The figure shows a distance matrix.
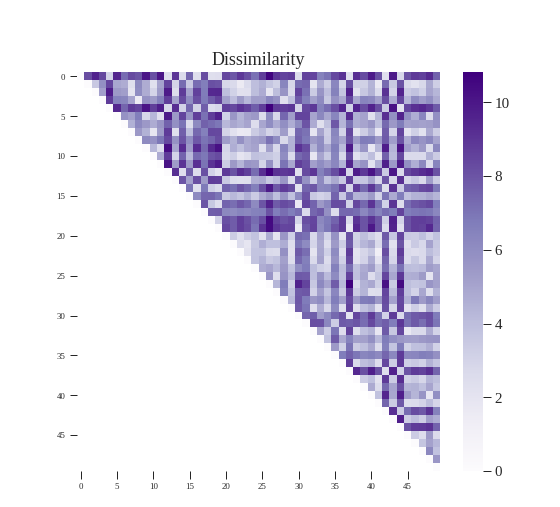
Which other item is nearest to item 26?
2
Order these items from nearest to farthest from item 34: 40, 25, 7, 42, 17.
7, 25, 40, 17, 42
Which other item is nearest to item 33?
6
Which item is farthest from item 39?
12
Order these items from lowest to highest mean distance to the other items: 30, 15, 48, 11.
15, 48, 11, 30
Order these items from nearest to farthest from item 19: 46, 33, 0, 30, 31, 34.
30, 0, 33, 34, 31, 46
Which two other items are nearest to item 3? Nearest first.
8, 28
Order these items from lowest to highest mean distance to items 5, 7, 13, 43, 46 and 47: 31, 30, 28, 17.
28, 17, 31, 30
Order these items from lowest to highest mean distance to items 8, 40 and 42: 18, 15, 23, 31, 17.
23, 15, 18, 17, 31
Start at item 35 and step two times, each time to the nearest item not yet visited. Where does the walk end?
31
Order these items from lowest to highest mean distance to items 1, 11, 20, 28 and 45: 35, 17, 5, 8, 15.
15, 5, 8, 35, 17
